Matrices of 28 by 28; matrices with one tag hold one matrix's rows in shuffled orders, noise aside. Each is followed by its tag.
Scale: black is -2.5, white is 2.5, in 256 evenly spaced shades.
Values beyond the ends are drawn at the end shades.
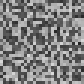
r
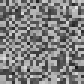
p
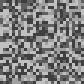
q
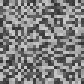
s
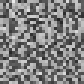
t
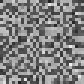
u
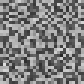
t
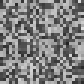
u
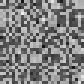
p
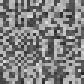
s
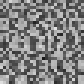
t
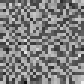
p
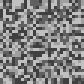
r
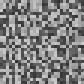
p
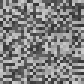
r
